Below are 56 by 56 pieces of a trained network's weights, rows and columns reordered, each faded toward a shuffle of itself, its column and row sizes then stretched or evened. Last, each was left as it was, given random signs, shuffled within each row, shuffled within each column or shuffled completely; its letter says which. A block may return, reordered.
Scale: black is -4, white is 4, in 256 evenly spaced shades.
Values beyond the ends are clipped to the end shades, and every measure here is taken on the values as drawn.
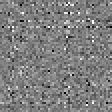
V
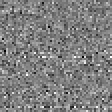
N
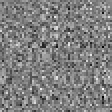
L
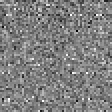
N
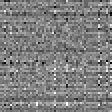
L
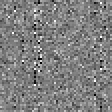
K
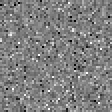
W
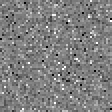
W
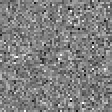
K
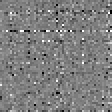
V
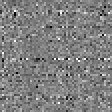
V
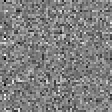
V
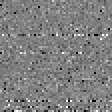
N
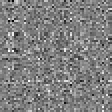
L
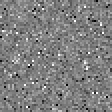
W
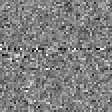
N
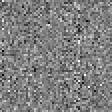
K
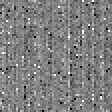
K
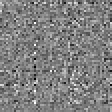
V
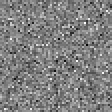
W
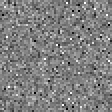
W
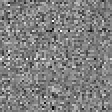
V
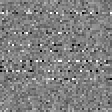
N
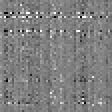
L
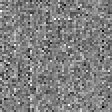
K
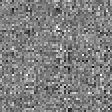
L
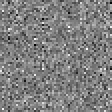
K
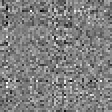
L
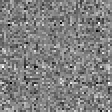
V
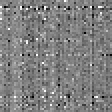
L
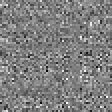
L
